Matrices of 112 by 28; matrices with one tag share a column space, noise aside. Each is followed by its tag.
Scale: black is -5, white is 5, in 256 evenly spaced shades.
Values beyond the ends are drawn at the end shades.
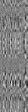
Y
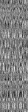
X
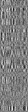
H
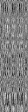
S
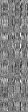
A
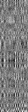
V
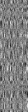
X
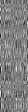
X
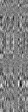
Y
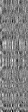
V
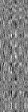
X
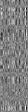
H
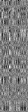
H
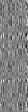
A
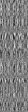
A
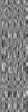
X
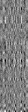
V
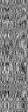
X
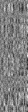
S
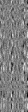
X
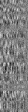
X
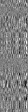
Y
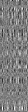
H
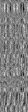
S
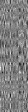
X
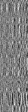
S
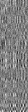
V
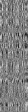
A
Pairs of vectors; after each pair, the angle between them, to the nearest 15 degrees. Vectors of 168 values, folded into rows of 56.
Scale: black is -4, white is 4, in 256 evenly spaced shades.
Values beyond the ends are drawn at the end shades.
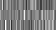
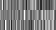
15 degrees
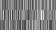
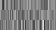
75 degrees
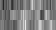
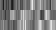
15 degrees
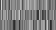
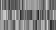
45 degrees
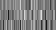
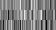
15 degrees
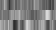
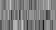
135 degrees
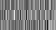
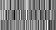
165 degrees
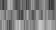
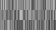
120 degrees
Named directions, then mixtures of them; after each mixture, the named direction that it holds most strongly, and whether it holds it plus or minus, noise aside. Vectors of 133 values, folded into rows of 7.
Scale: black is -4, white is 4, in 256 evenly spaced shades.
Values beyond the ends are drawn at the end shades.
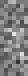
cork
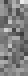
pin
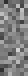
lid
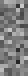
lid, minus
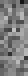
pin, minus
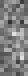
cork, plus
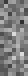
cork, plus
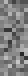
cork, minus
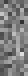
lid, plus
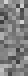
lid, minus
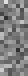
lid, minus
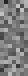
lid, plus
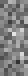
cork, plus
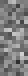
cork, plus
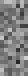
lid, minus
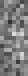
cork, plus
